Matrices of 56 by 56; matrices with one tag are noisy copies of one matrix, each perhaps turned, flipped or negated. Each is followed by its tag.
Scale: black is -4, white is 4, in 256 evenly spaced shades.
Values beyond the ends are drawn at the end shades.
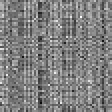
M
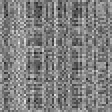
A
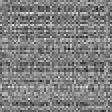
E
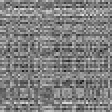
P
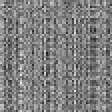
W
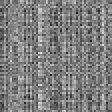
M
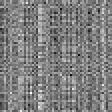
M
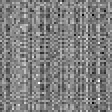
E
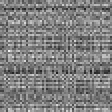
M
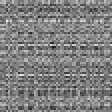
W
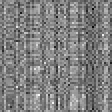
A
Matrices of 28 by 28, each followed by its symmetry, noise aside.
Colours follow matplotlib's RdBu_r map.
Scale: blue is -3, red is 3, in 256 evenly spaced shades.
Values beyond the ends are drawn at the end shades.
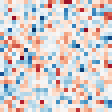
no symmetry.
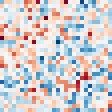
symmetric.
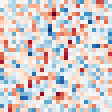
same after a half turn.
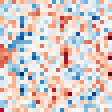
mirrored top to bottom.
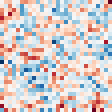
symmetric across the other diagonal.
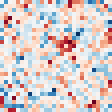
symmetric across the other diagonal.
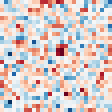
symmetric across the other diagonal.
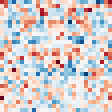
mirrored left to right.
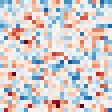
mirrored left to right.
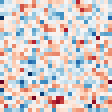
mirrored left to right.
